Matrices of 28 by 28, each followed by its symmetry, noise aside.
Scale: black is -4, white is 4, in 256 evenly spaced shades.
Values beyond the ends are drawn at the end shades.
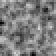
symmetric across the other diagonal.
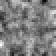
antisymmetric.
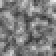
no symmetry.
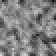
no symmetry.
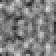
mirrored top to bottom.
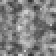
mirrored top to bottom.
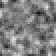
antisymmetric.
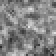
no symmetry.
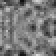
mirrored top to bottom.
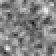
symmetric across the other diagonal.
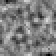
same after a half turn.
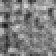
antisymmetric.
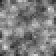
same after a half turn.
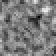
symmetric across the other diagonal.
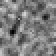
no symmetry.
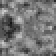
mirrored top to bottom.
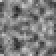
mirrored top to bottom.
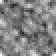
symmetric across the other diagonal.
